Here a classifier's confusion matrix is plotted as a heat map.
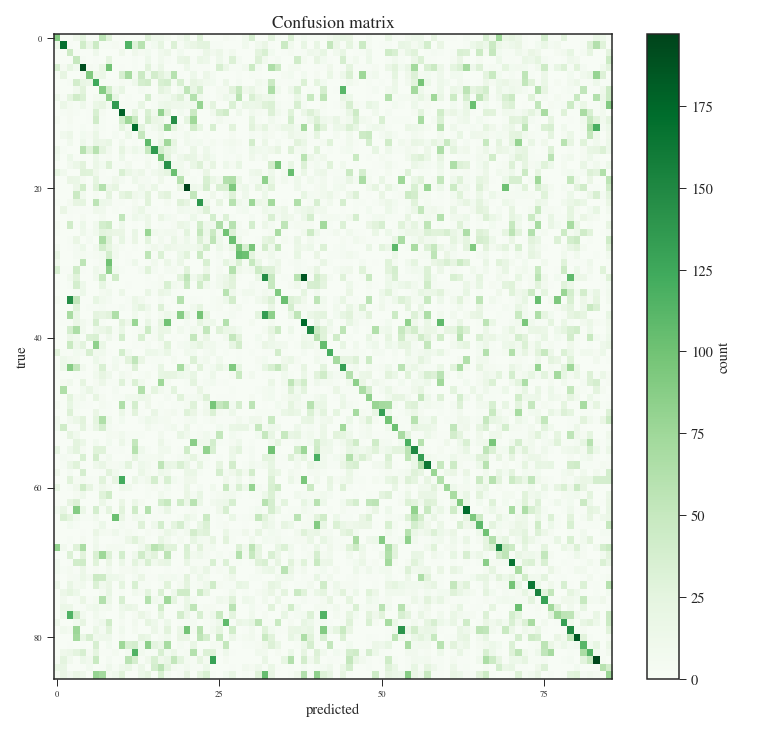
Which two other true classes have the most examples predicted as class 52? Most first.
28, 80
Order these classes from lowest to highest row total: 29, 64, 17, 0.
29, 0, 17, 64
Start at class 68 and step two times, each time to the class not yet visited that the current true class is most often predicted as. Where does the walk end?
7
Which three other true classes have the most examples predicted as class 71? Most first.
76, 14, 50
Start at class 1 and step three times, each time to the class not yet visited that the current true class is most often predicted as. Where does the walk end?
36
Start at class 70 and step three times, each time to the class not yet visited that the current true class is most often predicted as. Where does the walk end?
67
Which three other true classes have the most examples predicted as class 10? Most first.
59, 81, 49
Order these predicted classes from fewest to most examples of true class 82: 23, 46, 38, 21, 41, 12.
41, 38, 23, 46, 21, 12
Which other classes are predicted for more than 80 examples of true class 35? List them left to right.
2, 74, 77
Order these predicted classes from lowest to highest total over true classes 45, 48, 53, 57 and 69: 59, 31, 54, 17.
31, 54, 17, 59
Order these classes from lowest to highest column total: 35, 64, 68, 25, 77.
64, 77, 35, 25, 68
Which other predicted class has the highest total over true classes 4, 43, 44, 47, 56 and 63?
55
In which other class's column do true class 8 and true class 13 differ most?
58
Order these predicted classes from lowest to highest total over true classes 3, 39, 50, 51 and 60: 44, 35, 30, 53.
35, 53, 30, 44
